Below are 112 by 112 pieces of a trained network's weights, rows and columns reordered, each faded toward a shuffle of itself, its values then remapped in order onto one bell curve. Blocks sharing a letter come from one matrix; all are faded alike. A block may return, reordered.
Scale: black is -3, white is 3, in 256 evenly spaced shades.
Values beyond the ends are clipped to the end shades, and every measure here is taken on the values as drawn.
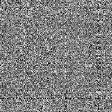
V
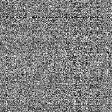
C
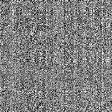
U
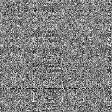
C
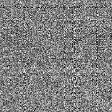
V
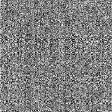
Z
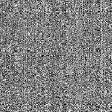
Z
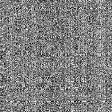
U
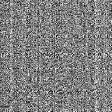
U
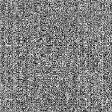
Z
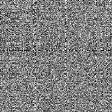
C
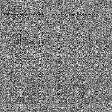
V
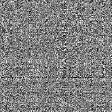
V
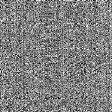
Z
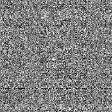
C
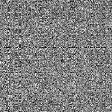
C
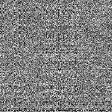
C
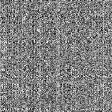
U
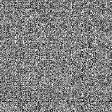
V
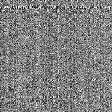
U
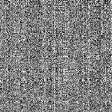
U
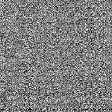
V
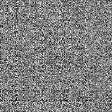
V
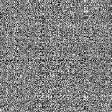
V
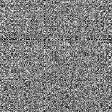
V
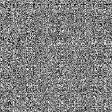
V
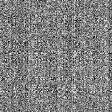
U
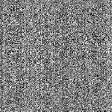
Z
